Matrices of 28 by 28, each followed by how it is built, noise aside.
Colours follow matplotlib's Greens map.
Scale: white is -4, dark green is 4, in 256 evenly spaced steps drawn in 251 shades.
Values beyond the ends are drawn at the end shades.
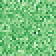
noise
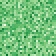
noise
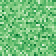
noise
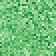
upper triangular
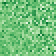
upper triangular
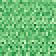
repeating columns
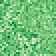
lower triangular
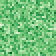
noise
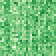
blocks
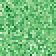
lower triangular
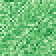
Hankel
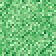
Hankel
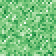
Hankel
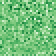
upper triangular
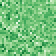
lower triangular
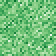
Hankel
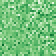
upper triangular
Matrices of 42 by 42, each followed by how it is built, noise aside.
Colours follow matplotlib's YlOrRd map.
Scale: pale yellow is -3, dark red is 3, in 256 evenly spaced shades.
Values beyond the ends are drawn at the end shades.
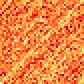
Hankel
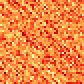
Toeplitz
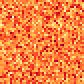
noise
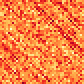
Toeplitz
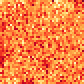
smooth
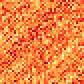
Hankel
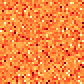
sparse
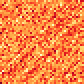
Hankel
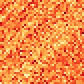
Hankel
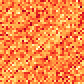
Hankel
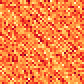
Toeplitz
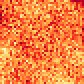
smooth
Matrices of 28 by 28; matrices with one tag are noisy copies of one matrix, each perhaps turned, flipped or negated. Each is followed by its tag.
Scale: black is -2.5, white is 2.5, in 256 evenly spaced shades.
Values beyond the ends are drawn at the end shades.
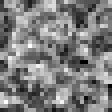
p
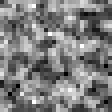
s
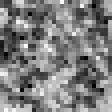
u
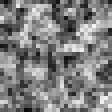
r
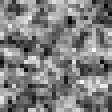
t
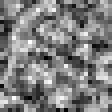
p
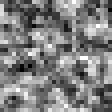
t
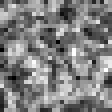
p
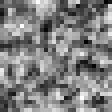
t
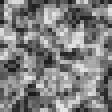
p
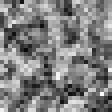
r
